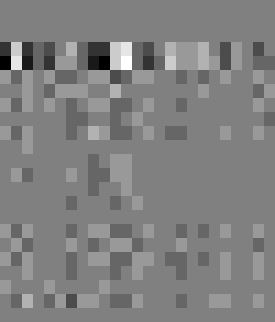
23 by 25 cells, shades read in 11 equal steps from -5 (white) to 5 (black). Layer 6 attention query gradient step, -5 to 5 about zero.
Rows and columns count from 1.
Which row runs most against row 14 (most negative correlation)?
10
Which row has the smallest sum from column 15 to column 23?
5
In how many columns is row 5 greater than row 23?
13
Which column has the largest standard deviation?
12
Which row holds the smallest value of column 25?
7
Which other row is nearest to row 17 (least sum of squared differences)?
19
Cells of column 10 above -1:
17
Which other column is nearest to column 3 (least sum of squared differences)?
9
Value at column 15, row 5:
1
